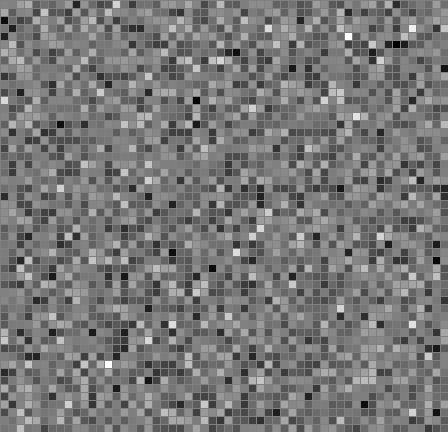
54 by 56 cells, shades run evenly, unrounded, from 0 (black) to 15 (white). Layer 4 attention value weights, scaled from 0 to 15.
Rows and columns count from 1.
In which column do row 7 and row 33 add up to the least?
47
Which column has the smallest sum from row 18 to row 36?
14
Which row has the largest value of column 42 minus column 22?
32
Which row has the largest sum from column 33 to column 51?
48
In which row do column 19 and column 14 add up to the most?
2
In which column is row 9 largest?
25
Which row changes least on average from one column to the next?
20
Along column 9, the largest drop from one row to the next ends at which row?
31
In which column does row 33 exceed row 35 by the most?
16
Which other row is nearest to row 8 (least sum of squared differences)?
50
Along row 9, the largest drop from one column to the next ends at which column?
56
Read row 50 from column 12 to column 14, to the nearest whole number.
3 9 9
